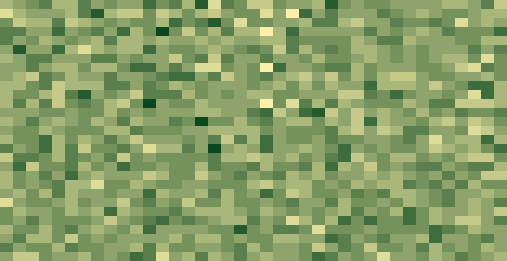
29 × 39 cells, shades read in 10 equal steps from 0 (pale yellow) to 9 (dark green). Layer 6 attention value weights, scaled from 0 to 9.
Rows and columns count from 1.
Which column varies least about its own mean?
33
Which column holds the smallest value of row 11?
37
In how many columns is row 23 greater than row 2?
20
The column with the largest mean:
12
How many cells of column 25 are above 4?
13
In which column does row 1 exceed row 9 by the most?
26
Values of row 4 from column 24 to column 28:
4 4 4 4 4
